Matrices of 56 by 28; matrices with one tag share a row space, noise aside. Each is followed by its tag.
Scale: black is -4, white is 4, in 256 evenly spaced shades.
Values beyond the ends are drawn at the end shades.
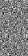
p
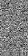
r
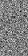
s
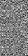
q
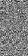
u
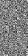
p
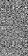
q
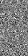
s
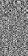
p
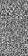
q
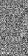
q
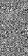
q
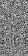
u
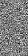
r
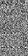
q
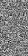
r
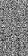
u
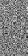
p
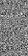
q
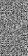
q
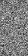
u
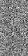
u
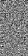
u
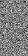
u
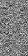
r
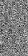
s
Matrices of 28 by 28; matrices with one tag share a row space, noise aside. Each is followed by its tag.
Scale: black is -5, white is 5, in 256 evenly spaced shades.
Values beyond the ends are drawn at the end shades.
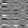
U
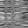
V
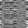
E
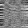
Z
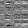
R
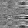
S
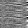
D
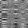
U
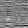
R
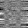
Z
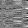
D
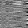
D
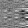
S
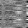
D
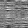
R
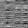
R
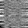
Z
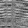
V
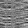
V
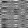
U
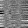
Z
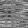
V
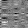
U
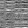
R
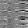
S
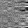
S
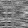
V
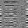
E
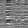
R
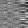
S
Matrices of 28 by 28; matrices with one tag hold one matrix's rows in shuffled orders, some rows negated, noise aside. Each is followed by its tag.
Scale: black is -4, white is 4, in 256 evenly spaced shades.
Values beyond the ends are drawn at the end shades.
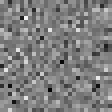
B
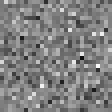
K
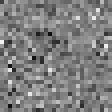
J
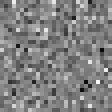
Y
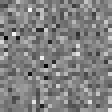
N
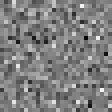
Y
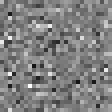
J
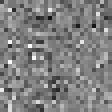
J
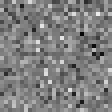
K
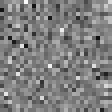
B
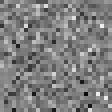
Y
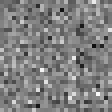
K
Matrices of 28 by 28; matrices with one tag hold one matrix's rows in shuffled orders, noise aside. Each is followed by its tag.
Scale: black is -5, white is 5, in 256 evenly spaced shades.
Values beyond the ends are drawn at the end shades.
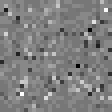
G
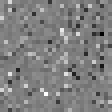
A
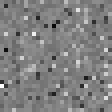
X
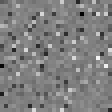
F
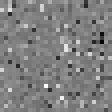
A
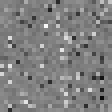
A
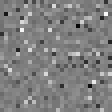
G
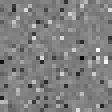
F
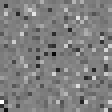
X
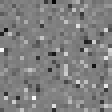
X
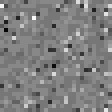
X
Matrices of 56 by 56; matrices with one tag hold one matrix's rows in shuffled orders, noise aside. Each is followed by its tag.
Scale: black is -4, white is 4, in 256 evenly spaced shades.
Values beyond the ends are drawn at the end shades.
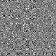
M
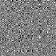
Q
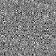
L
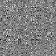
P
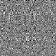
M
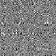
L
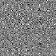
Q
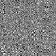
L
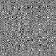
Q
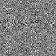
P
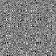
P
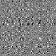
Q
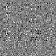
P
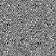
P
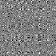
Q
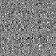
Q
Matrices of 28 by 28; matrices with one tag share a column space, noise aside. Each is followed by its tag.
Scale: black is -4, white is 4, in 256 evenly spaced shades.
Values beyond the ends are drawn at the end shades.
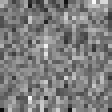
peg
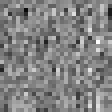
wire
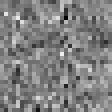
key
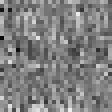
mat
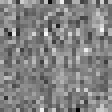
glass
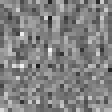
mat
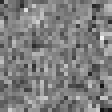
key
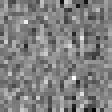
peg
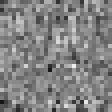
mat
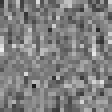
peg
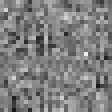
peg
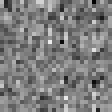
peg
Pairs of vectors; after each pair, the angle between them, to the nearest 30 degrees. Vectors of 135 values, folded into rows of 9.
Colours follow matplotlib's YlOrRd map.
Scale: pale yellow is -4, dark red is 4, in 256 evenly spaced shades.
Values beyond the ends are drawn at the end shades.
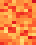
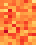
150 degrees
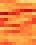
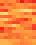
150 degrees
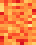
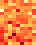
60 degrees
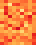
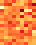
120 degrees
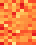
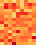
150 degrees
